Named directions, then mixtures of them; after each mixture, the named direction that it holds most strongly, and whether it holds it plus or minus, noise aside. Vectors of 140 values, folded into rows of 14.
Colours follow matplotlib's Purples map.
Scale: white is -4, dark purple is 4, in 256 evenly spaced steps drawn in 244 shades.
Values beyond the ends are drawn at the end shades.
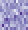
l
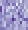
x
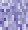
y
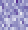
l, minus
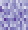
l, plus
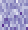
l, plus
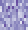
x, minus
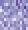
x, minus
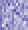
l, minus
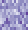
l, plus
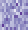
l, plus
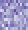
l, minus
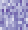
y, plus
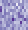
x, plus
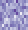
l, minus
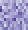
x, plus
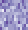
y, minus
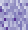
y, plus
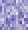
l, plus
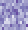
l, minus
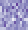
x, minus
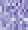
x, minus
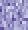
x, plus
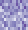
x, minus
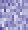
y, minus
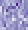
x, minus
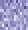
l, minus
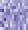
y, plus
